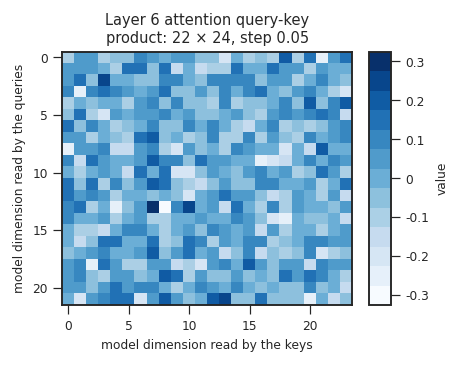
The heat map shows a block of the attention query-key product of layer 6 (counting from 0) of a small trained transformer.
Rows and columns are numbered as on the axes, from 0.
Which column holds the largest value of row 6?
0
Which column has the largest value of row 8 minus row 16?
1
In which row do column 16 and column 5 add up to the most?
21
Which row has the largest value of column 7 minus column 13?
13
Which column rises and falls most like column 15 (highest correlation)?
3
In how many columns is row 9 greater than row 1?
12
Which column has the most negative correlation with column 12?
20
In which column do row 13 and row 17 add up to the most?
7
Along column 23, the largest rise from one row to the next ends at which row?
4
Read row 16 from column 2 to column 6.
-0.05 0.15 0.15 0 0
